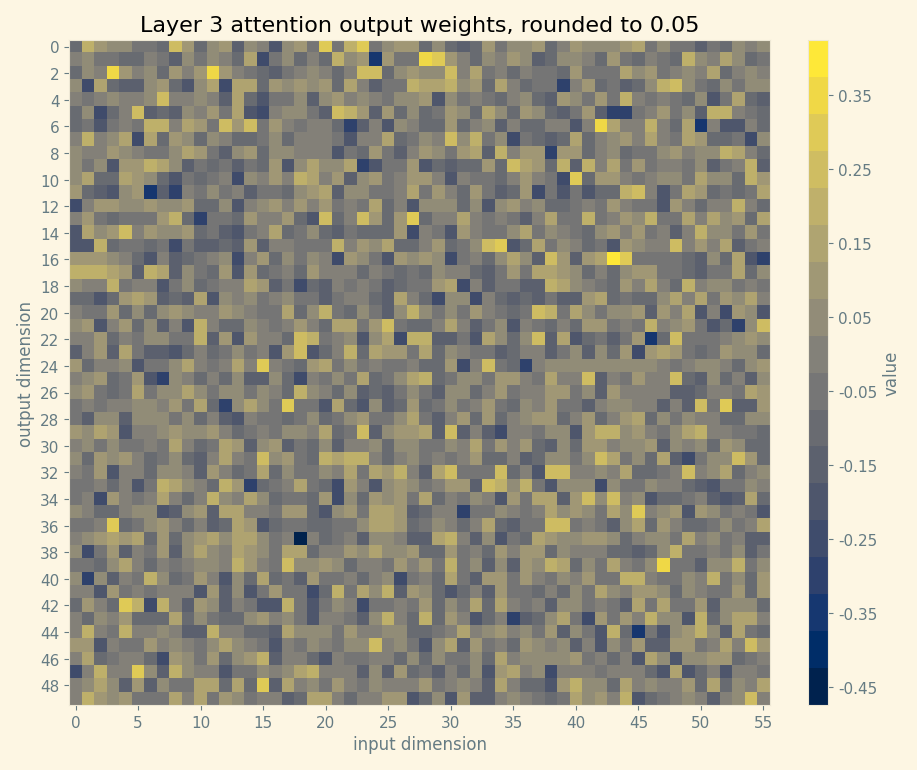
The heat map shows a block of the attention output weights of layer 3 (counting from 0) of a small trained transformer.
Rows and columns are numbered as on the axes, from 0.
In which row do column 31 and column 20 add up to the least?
35
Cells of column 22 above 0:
21
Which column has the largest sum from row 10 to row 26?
44
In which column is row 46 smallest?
7
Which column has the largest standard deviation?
38
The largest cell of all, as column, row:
43, 16
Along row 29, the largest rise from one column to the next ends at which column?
30
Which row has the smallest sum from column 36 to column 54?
47
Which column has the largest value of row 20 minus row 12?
27
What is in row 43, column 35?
-0.3
